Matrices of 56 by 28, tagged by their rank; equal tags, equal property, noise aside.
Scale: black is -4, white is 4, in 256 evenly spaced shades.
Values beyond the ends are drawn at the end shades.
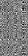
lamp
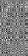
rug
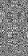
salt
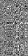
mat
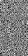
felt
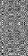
rug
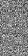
felt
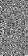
felt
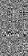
felt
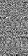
felt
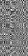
rug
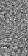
felt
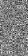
mat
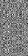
salt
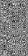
salt
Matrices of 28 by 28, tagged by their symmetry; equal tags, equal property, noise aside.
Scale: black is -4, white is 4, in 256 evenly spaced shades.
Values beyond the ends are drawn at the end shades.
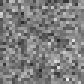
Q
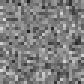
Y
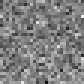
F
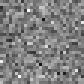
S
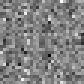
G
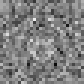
F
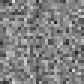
G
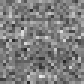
F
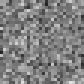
G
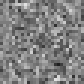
S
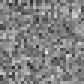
Q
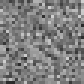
Y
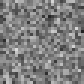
Y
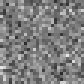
Y
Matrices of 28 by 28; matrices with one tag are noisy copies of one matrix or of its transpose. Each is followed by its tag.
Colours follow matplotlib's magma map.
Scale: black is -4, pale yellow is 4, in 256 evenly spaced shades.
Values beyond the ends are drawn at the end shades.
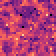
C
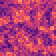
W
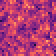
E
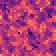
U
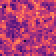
C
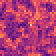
C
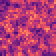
U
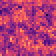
W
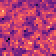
E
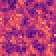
W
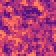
C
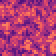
E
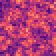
U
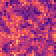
C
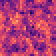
W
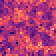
W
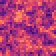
W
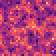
U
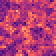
U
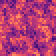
W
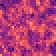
U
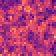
U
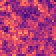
C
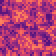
W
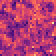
C
